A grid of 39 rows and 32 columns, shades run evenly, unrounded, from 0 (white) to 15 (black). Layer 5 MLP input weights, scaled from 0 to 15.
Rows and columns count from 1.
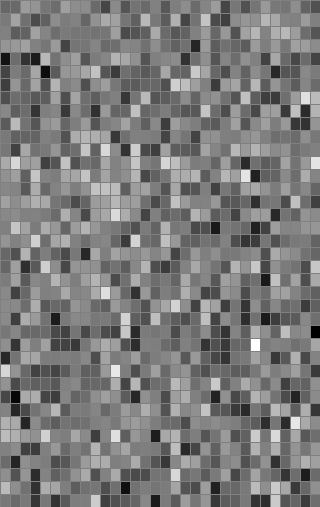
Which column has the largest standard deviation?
26
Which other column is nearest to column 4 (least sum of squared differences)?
7
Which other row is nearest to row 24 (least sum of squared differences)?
1
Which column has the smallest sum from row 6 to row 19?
11
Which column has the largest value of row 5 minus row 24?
4
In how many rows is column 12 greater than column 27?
14
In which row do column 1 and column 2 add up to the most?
31
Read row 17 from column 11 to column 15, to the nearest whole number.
5 2 5 7 11
